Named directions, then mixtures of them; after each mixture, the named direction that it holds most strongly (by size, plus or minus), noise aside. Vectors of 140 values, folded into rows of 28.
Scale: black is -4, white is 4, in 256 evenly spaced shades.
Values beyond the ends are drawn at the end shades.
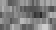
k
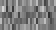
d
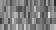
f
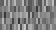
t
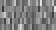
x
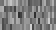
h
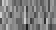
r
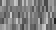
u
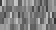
u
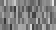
h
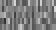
x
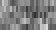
k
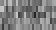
h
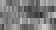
k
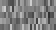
d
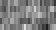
k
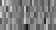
r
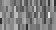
r
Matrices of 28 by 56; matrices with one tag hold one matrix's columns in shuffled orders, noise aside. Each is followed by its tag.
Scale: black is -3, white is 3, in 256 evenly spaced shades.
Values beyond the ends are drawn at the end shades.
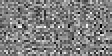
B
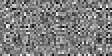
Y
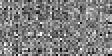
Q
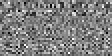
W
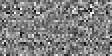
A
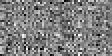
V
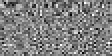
W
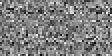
A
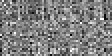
Q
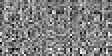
Q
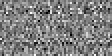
A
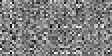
B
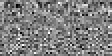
W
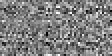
A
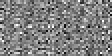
B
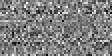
A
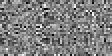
Y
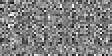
Y
